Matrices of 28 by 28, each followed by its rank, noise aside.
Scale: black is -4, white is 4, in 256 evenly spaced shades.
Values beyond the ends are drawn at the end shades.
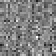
five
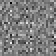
four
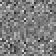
five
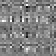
two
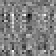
two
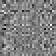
three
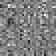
five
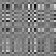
one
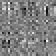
two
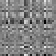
one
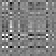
one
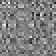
four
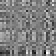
two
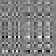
one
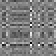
one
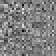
five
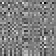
two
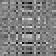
one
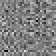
four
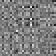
three
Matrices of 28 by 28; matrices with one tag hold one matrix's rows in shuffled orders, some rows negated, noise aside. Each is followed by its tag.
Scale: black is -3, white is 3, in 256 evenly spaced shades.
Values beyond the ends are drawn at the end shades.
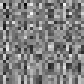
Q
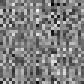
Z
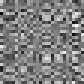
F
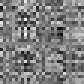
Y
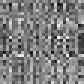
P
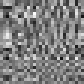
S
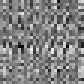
P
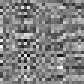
Y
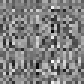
Z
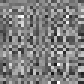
P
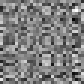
F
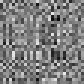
Z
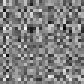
Q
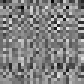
P
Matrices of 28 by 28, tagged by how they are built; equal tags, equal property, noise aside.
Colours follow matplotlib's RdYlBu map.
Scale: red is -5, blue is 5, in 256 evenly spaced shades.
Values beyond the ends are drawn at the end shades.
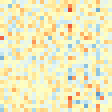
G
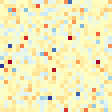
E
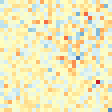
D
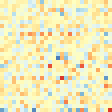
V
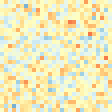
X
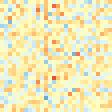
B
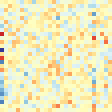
G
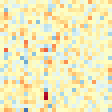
G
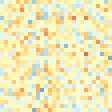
B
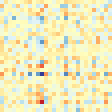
V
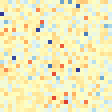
E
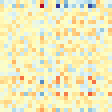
V
